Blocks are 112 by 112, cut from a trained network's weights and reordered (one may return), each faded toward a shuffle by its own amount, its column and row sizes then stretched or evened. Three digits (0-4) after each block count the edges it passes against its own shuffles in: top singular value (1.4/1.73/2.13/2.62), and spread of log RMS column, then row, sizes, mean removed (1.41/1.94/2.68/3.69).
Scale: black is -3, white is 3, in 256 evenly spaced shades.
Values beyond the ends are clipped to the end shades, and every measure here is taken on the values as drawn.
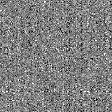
2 1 2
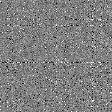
2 2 1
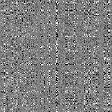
3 4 3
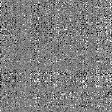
1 3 3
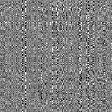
4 4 2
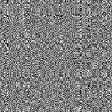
4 2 1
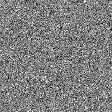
1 0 1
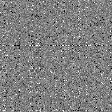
2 2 1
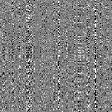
4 4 1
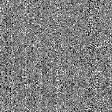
1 2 1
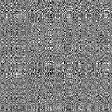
4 3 3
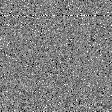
2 0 1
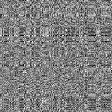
4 1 2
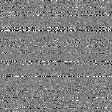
3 0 4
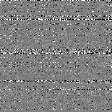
2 2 4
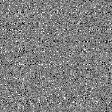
1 1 2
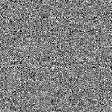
2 2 2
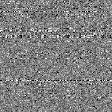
2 0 3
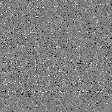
0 1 2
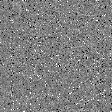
0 2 1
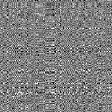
4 3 3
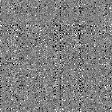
1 3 3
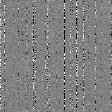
3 4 0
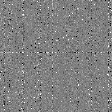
1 3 1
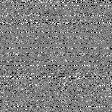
1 0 4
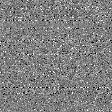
1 0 3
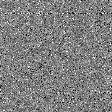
1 1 1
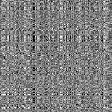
4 2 3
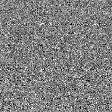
1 0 2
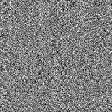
3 0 0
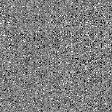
1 2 2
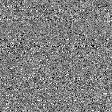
0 0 3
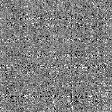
2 2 3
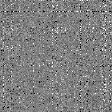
1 3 2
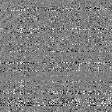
1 3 4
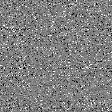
2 1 2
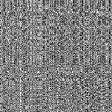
4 2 1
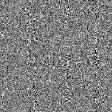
1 3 0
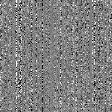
2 4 0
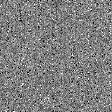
0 2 1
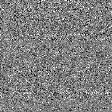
1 1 3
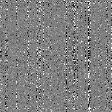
3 4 1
